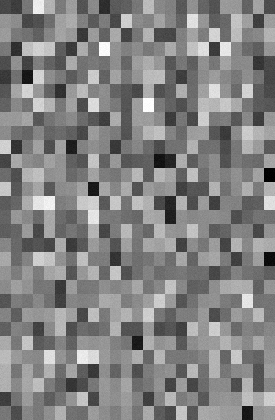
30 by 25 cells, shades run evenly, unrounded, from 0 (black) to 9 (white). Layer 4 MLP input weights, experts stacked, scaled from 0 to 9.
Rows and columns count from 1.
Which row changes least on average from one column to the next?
21
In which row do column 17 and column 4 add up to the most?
15
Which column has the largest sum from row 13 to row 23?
9
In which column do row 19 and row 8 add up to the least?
25
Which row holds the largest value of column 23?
22
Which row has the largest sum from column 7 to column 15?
26
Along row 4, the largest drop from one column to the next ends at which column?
20
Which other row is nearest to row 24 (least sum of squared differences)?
3
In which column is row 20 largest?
11
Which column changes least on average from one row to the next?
19
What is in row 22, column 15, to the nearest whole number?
7
